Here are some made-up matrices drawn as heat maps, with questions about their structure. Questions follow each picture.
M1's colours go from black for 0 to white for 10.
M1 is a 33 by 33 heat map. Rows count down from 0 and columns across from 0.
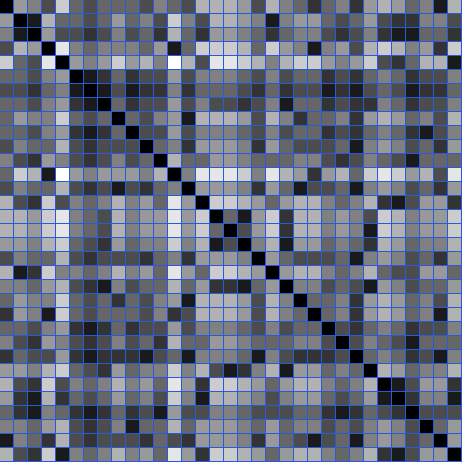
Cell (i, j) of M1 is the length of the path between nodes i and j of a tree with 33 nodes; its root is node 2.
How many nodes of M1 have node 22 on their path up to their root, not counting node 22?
2
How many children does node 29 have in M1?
3
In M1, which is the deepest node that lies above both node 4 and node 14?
28
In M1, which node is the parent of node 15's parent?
20
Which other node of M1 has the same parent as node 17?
26
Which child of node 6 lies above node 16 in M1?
7
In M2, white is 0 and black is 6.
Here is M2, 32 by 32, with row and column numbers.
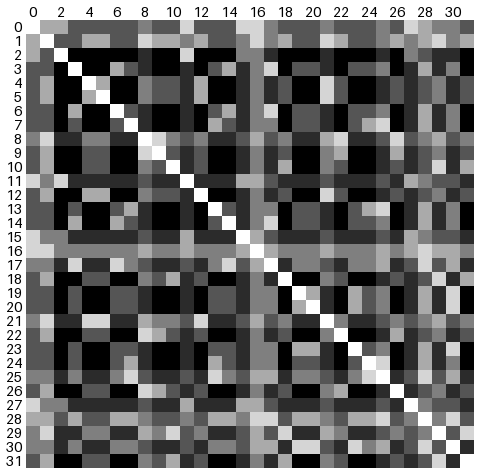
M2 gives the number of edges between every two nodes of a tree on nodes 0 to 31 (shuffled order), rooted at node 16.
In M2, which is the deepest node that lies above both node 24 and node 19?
28
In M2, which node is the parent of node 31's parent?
1
